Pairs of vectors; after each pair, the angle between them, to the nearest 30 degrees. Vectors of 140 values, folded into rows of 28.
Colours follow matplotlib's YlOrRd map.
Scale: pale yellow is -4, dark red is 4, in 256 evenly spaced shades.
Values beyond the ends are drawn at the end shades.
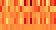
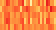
150 degrees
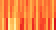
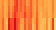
150 degrees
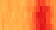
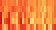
120 degrees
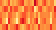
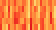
120 degrees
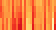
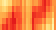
60 degrees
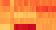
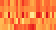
60 degrees
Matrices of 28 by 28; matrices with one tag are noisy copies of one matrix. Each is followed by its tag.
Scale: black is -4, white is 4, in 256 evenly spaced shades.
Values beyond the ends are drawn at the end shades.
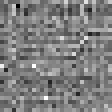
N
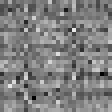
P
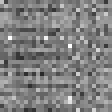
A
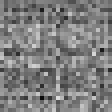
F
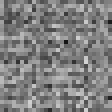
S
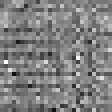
A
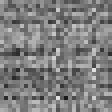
F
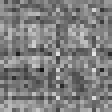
F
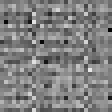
S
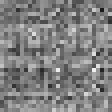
F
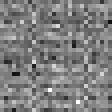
S
